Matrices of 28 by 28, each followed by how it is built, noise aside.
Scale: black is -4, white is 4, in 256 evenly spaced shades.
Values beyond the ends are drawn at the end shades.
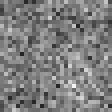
smooth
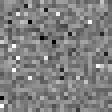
sparse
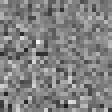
lower triangular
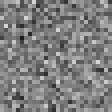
noise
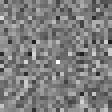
low rank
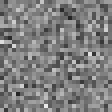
noise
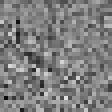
lower triangular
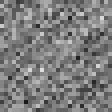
Hankel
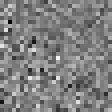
lower triangular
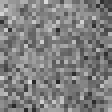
smooth
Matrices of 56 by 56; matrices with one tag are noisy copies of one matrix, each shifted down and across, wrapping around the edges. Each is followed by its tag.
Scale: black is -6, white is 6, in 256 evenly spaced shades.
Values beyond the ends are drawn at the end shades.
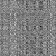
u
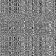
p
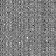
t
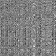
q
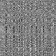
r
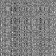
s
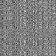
t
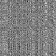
q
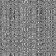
s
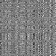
r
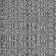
s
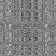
u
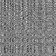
r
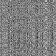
q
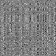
r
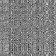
q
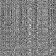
q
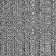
q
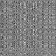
t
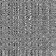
r
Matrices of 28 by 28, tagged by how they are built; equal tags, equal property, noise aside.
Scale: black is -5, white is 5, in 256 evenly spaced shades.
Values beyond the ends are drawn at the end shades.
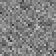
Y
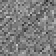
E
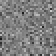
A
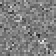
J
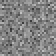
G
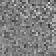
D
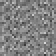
G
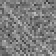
Y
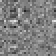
A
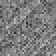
E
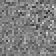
D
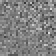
D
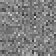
A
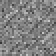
E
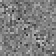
J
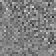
D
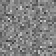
G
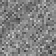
E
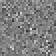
J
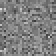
A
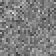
E
